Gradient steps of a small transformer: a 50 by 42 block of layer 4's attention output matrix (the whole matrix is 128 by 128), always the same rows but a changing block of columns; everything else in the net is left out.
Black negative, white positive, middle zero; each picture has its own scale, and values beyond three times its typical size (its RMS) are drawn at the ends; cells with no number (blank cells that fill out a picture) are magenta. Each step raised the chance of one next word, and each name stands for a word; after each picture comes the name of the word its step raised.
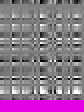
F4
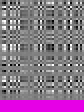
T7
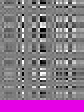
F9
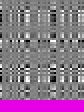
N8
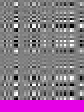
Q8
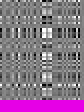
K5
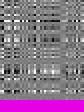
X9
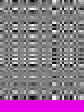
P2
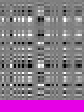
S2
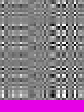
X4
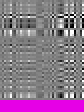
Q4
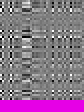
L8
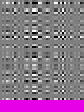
L8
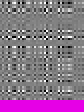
L8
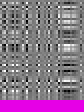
T7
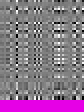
P2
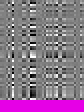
X4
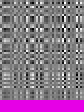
F9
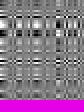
Q4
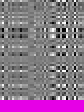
K5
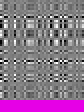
Q4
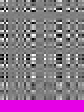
P2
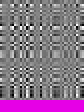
X4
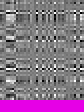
N8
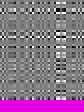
L8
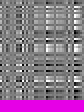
T7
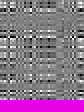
L8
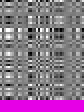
K5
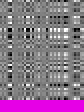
K5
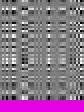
P2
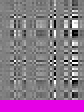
Q4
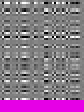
L8
